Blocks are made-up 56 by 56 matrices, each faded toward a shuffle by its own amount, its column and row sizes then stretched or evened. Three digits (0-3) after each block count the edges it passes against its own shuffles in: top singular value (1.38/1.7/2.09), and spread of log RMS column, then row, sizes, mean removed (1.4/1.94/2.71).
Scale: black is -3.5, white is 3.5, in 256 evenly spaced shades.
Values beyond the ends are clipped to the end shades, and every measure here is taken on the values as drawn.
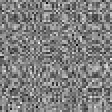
3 0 0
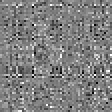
3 2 2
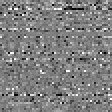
2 0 3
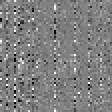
2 3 1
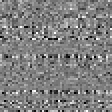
3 0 3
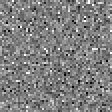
0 0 1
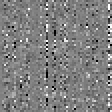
1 3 1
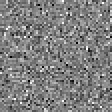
2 0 1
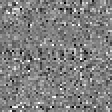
2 1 2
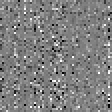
0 3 1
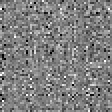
1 2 1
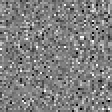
2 1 0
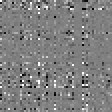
2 3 3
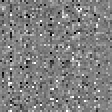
1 2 1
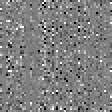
2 3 1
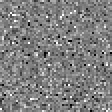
1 0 1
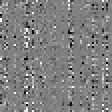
2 3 2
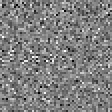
2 0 1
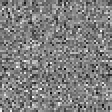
2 1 0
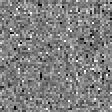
0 1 0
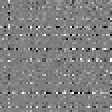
3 2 3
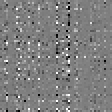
2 3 2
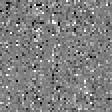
1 2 1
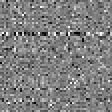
3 1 2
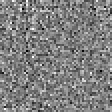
1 1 1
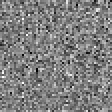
1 1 0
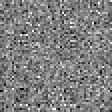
2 0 1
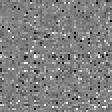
2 1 1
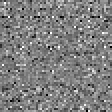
0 0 2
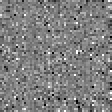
2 2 1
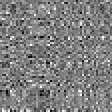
3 1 2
